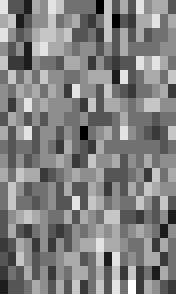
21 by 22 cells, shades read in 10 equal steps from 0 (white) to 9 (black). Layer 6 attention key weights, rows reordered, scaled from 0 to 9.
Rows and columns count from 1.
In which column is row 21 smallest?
17
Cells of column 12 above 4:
10
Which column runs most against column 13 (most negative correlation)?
7
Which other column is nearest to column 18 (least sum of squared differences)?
1
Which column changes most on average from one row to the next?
4
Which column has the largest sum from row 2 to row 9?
15
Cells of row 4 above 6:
1
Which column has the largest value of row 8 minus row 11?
13
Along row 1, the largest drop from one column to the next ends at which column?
14
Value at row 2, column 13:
5
